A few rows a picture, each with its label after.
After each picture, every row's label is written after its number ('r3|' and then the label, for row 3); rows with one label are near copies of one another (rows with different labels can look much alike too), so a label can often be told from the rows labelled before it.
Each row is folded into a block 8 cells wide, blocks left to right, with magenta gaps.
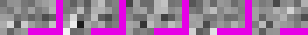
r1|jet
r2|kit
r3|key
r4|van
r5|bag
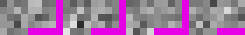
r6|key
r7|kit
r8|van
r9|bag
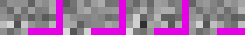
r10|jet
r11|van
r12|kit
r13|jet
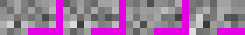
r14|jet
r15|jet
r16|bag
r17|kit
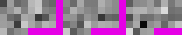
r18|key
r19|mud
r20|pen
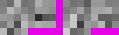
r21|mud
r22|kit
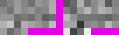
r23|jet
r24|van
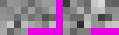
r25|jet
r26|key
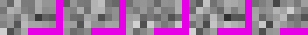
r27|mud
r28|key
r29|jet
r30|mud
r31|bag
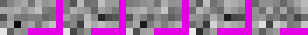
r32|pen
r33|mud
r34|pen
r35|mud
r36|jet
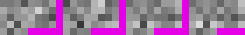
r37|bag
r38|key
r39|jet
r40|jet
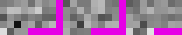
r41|pen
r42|key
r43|van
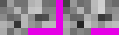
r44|key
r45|key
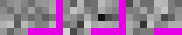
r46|jet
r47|mud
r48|key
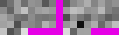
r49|van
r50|pen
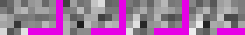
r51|van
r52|key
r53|kit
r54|kit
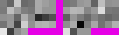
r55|mud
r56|pen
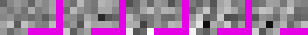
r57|jet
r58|mud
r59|van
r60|kit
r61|pen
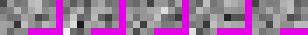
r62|key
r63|kit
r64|bag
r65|mud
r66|key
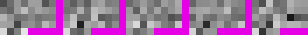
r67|van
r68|kit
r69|jet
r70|pen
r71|mud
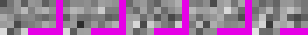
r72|van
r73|pen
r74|jet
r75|bag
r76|kit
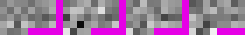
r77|jet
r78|pen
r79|mud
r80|van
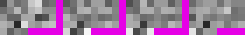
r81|key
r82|van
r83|van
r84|pen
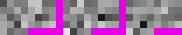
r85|key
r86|mud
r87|pen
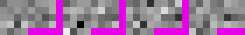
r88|jet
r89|pen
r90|bag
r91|mud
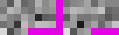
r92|mud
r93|pen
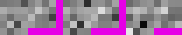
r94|bag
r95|bag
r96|pen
